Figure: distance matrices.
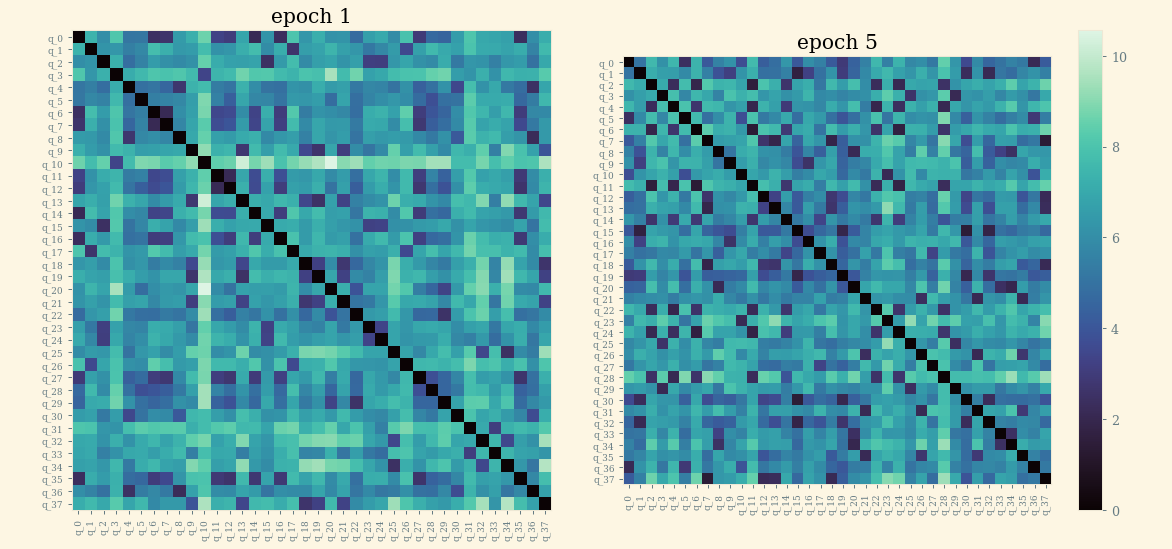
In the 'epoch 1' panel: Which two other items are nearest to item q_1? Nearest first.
q_17, q_26
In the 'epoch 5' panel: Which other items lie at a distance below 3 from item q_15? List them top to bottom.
q_1, q_19, q_30, q_32
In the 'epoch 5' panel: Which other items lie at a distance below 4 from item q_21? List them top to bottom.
q_26, q_31, q_35
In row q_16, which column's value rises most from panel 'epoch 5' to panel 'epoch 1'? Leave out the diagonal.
q_9
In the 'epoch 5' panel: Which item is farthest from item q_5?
q_28
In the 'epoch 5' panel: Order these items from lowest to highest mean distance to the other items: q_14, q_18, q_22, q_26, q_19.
q_19, q_14, q_18, q_22, q_26
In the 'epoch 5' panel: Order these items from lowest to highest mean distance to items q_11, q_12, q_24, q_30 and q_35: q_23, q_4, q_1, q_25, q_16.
q_4, q_1, q_16, q_25, q_23
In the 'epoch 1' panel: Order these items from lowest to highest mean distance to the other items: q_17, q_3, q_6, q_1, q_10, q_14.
q_6, q_14, q_1, q_17, q_3, q_10
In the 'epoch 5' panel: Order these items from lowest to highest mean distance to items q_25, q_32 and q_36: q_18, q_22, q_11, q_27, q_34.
q_18, q_27, q_34, q_22, q_11
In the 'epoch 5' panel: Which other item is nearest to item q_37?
q_7
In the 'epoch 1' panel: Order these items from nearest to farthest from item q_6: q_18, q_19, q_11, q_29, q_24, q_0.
q_0, q_11, q_29, q_18, q_19, q_24
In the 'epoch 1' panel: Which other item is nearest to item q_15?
q_2
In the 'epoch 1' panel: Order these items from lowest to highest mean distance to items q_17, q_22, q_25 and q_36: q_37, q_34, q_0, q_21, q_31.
q_34, q_0, q_21, q_37, q_31
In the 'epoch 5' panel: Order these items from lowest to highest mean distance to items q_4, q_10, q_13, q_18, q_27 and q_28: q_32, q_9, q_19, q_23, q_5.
q_19, q_32, q_5, q_9, q_23
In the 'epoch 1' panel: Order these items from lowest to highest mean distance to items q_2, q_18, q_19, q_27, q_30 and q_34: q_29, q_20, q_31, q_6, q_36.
q_36, q_6, q_29, q_20, q_31
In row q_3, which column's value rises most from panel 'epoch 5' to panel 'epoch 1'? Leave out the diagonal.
q_29
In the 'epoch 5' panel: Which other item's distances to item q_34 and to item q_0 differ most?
q_36
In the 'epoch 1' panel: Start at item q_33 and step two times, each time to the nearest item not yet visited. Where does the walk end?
q_24
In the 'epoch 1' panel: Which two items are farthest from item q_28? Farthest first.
q_10, q_3
